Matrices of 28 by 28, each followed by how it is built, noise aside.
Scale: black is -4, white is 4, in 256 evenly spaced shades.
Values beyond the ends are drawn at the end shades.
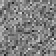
Hankel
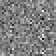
uneven columns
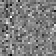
uneven columns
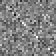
diagonal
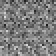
repeating columns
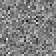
low rank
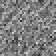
Hankel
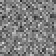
repeating columns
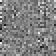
uneven columns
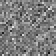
Hankel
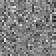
low rank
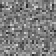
repeating columns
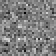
low rank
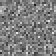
repeating columns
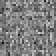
blocks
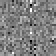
uneven columns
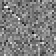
diagonal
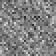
Toeplitz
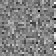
uneven columns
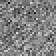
Hankel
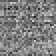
blocks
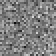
noise
